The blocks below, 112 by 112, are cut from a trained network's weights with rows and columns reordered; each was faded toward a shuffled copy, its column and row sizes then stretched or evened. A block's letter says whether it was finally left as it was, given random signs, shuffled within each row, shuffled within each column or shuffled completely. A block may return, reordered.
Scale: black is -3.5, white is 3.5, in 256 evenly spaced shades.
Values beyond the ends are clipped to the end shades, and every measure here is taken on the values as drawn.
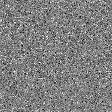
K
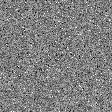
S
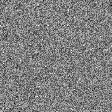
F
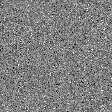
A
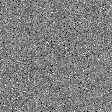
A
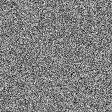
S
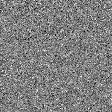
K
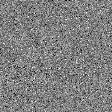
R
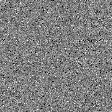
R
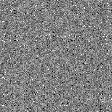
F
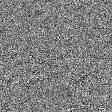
R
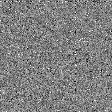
R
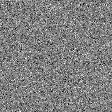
K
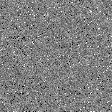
R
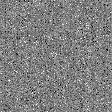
A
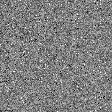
A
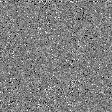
R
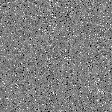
A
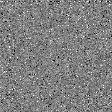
R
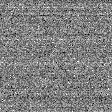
F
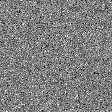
K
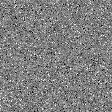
K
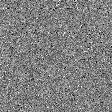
K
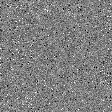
A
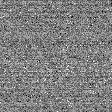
F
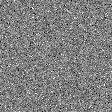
S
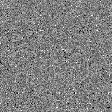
F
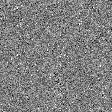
A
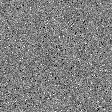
S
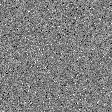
S
